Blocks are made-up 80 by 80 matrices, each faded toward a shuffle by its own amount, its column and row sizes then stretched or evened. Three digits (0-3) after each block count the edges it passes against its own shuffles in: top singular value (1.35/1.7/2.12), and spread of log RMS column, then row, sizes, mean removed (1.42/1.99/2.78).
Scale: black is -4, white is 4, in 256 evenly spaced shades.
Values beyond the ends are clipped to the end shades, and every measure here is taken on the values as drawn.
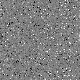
0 0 1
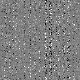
0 3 0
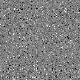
1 1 1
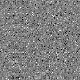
2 1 1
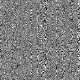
1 3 0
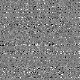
1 1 3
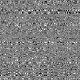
3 0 3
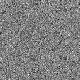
2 0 0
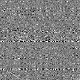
3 0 3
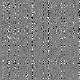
3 3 2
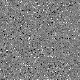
1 1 1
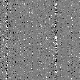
2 3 0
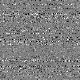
0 0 3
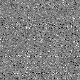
1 0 2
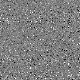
0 1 2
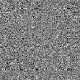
2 1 2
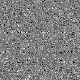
1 1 2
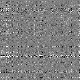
3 2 3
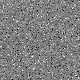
0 0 0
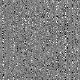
0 3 0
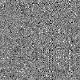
2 2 1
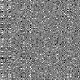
3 2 1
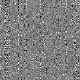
2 3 0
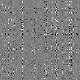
3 3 2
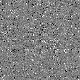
1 1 1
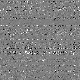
1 1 3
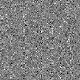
2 2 0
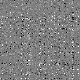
0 2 2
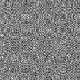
3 0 0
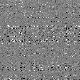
1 1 3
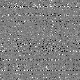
2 1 3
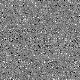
1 0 2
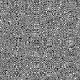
3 1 0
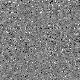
1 1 1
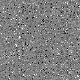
2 1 1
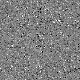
0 1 1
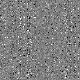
1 2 1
